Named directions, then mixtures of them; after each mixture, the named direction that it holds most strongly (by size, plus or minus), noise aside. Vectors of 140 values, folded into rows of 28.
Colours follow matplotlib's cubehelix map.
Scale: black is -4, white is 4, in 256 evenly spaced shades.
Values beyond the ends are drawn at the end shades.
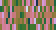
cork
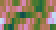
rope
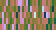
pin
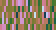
pin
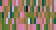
cork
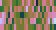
cork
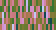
pin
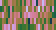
cork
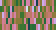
cork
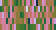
cork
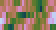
rope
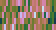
pin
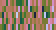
pin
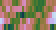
rope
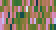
cork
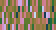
pin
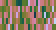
pin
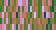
pin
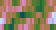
rope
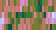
rope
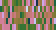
cork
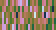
pin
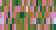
cork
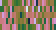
cork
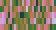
cork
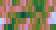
rope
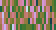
cork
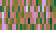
cork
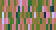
pin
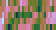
rope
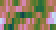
rope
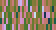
pin
